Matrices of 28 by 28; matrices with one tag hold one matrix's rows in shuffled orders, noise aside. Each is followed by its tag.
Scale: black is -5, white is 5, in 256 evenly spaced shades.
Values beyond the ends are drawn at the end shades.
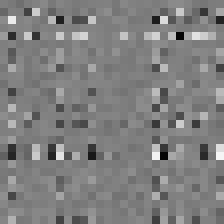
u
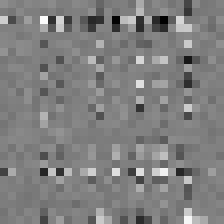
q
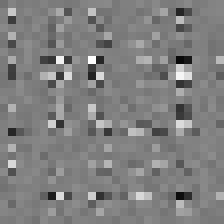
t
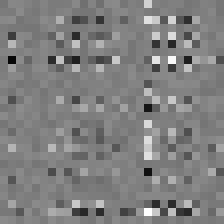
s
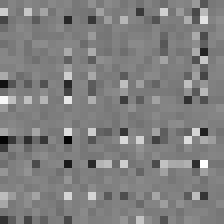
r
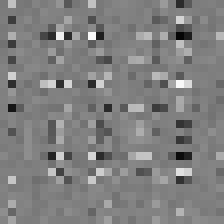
t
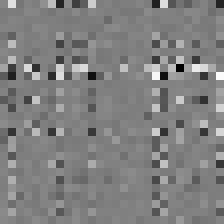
u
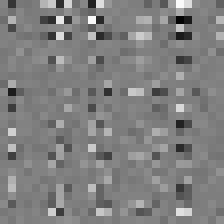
t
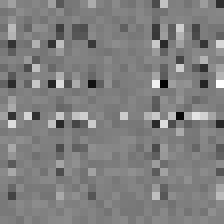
u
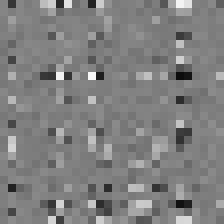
t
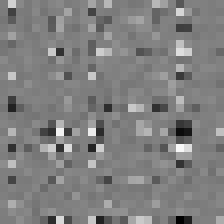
t
